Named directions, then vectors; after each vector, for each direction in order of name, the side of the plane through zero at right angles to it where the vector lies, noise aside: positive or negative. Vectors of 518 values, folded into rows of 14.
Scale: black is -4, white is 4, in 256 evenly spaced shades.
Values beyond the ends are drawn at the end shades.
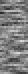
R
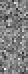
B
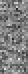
positive, negative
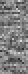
negative, positive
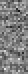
positive, negative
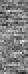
positive, positive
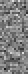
negative, positive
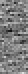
negative, negative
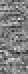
positive, negative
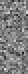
positive, negative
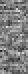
negative, positive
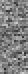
negative, negative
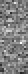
positive, positive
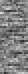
negative, negative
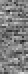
negative, negative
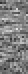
negative, positive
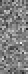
positive, positive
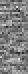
positive, negative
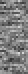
negative, positive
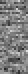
negative, positive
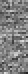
positive, positive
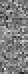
positive, positive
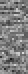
negative, positive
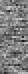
negative, negative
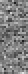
negative, negative
